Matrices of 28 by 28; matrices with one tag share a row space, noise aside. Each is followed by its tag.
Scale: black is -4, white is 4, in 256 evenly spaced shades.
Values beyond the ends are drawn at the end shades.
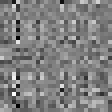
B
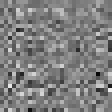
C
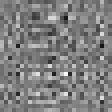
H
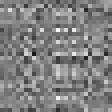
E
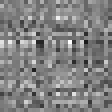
E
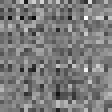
E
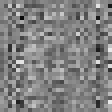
C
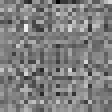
E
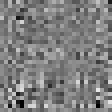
C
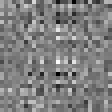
E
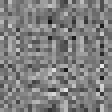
H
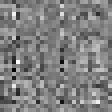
B
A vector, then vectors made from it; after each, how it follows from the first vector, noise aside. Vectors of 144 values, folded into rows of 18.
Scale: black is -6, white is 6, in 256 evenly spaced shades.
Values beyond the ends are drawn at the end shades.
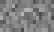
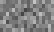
negated.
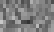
reversed, negated.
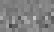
wrapped around, partly zeroed.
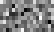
negated, scaled up.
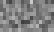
reversed, negated.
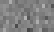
wrapped around, negated, partly zeroed.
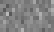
negated, partly zeroed.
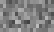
reversed, negated.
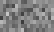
negated.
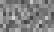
reversed, negated.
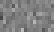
negated, partly zeroed.
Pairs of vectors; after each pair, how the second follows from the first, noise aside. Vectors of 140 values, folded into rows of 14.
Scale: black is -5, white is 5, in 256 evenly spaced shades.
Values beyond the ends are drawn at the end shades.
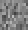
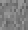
wrapped around, negated, shrunk.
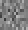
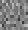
wrapped around.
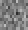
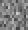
negated.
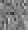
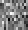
negated, scaled up.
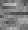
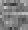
negated.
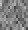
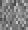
negated.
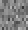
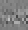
negated, partly zeroed.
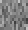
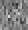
wrapped around.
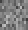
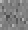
negated, partly zeroed.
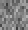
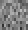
wrapped around.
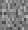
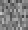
reversed.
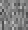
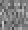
negated.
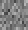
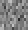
reversed.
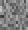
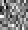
negated, scaled up.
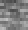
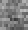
reversed.
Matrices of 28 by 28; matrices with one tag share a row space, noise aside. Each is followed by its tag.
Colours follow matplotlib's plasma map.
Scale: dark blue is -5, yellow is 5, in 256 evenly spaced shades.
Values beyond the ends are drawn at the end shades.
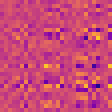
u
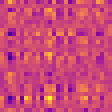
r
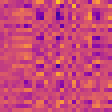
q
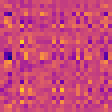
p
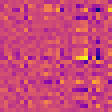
u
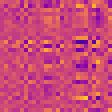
u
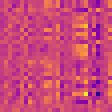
u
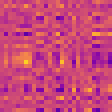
q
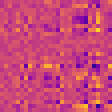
u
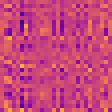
p
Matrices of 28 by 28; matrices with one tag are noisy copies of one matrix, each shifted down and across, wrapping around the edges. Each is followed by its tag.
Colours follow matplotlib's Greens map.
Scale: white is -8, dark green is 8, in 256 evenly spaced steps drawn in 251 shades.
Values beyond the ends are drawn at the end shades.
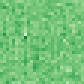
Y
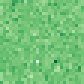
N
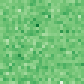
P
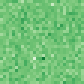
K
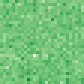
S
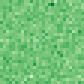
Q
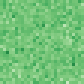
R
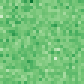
P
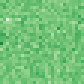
S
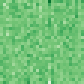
Y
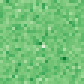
Q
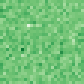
S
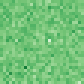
P
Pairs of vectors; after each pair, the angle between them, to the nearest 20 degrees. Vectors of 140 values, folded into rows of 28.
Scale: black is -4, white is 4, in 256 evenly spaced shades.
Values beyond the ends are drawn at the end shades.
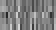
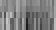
80 degrees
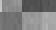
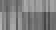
140 degrees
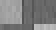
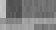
100 degrees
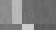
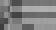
120 degrees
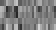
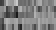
40 degrees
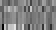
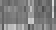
60 degrees
